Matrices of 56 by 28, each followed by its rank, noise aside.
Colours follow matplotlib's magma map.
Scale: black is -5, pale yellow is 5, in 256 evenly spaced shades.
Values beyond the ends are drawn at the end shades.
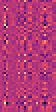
two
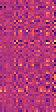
three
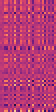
one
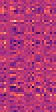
three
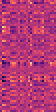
two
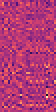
four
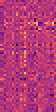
four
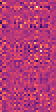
three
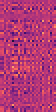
three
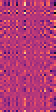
two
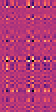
one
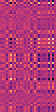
one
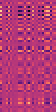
one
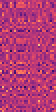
three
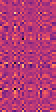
two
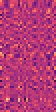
four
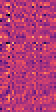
three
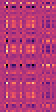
one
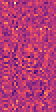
six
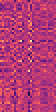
three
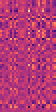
two
